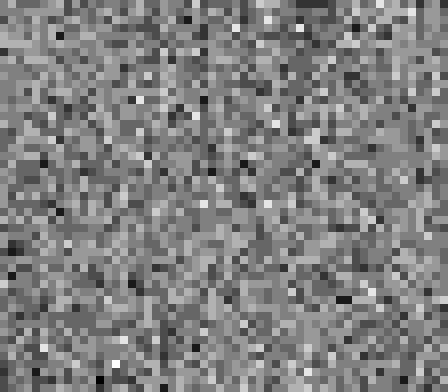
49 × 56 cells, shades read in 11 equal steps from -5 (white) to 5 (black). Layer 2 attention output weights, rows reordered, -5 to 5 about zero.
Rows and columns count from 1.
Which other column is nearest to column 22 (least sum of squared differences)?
10
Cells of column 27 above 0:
12
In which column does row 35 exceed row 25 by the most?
41
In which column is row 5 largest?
8
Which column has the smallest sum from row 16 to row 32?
16
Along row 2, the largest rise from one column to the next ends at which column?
53
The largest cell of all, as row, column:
48, 13
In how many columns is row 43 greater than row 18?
22
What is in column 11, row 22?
3
